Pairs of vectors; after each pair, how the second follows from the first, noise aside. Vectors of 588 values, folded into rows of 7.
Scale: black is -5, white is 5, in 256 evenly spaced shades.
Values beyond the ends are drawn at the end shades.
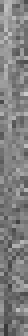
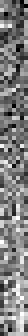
reversed, scaled up.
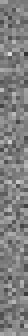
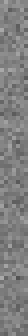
wrapped around, shrunk.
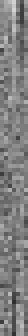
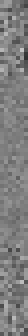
wrapped around, partly zeroed.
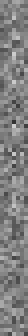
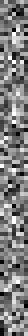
wrapped around, scaled up.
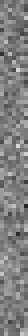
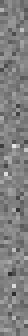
wrapped around, negated, partly zeroed.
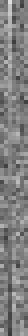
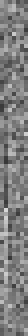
wrapped around.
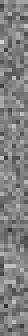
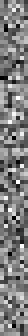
wrapped around, scaled up.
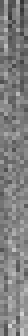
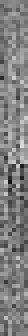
wrapped around.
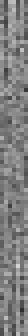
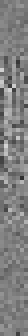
wrapped around, partly zeroed.
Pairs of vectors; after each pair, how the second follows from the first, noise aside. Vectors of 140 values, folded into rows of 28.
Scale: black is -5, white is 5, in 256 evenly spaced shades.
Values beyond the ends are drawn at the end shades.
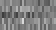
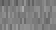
wrapped around, shrunk.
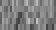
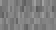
wrapped around, shrunk.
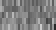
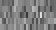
wrapped around, negated.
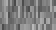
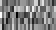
wrapped around, scaled up.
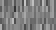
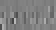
negated, partly zeroed.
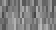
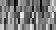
reversed, negated, scaled up.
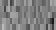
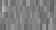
reversed, negated, shrunk.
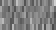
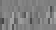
negated, partly zeroed.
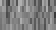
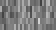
wrapped around, negated.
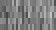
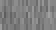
reversed, negated, shrunk.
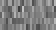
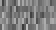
wrapped around.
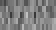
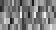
reversed, negated, scaled up.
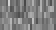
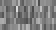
wrapped around.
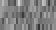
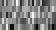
reversed, negated, scaled up.
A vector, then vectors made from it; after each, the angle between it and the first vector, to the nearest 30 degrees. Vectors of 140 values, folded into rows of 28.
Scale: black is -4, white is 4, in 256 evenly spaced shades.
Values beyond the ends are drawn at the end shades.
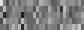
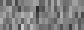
120 degrees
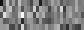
150 degrees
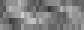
120 degrees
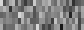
90 degrees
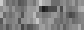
60 degrees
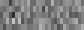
90 degrees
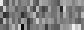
30 degrees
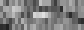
60 degrees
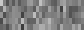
30 degrees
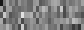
150 degrees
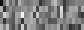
150 degrees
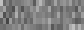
60 degrees
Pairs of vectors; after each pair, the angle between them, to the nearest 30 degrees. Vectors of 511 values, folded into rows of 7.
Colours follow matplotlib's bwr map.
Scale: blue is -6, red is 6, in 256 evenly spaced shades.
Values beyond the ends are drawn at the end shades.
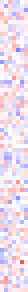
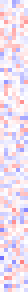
60 degrees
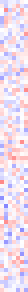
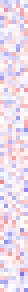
30 degrees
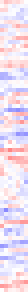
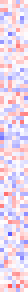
60 degrees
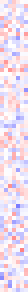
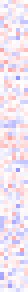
30 degrees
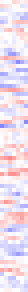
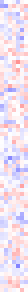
120 degrees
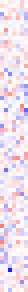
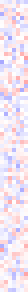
90 degrees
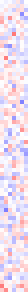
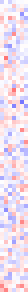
30 degrees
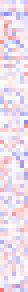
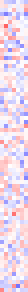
30 degrees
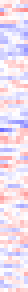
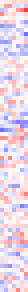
30 degrees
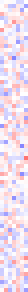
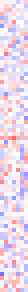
60 degrees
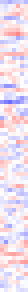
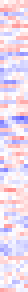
120 degrees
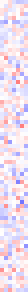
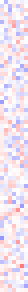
90 degrees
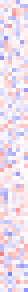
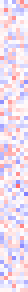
120 degrees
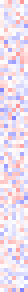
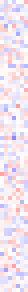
60 degrees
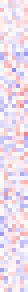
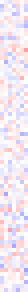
120 degrees
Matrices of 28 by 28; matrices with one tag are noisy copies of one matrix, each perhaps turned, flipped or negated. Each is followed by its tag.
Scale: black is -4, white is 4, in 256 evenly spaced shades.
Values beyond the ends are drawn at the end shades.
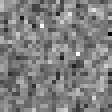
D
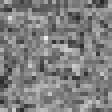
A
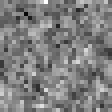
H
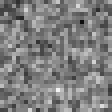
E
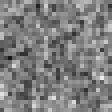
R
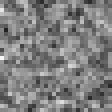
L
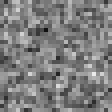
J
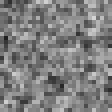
H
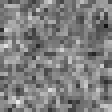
D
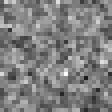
L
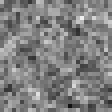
H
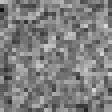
A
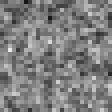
L
